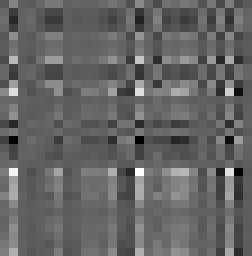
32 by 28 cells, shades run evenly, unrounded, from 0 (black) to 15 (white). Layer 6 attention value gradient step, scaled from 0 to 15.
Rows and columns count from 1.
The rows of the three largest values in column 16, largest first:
22, 12, 8
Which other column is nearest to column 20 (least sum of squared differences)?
13
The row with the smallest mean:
18
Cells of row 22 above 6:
17
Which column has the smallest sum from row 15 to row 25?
27
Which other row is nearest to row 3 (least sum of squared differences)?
10
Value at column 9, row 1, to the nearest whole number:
6
